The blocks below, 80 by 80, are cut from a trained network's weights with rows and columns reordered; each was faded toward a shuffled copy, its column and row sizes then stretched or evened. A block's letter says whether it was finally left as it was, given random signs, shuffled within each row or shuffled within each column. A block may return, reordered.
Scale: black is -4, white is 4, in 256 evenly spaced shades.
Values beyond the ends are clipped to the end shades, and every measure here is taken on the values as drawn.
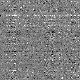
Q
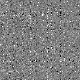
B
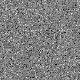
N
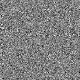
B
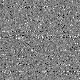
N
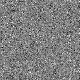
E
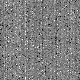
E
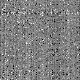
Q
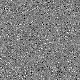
N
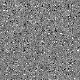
B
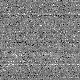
N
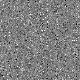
E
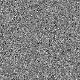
E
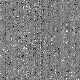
E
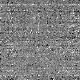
Q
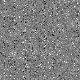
E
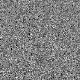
B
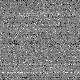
N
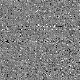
B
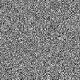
Q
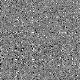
B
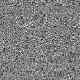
Q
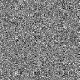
Q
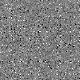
B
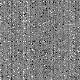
Q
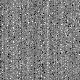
E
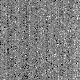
E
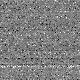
N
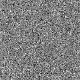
N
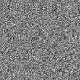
Q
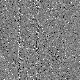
E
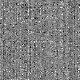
Q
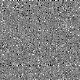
B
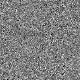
E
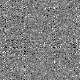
B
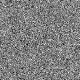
N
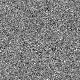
N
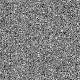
E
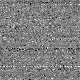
N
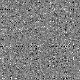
B
